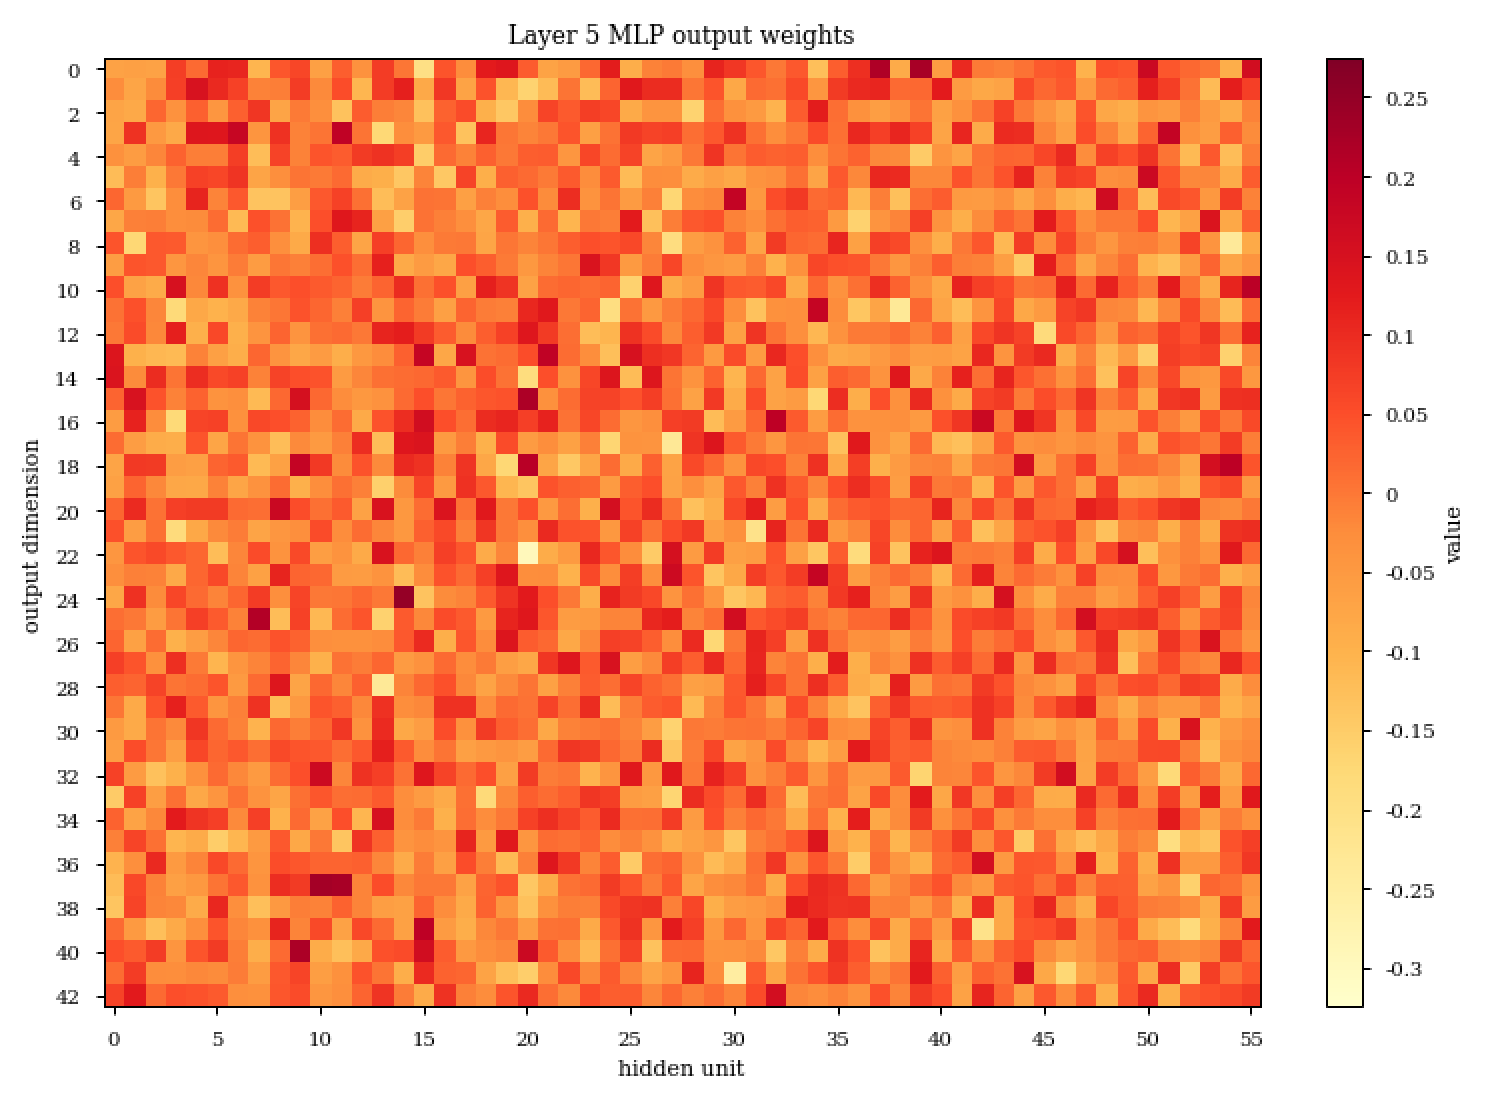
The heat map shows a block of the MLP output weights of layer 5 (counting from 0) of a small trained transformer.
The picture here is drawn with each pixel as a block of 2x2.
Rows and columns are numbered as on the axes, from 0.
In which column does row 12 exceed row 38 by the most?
20
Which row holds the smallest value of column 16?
5
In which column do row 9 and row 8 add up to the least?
54
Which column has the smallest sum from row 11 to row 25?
3
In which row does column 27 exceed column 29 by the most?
23
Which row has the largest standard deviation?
22
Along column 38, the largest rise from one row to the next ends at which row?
12
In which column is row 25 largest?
7
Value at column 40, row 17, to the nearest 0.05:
-0.1
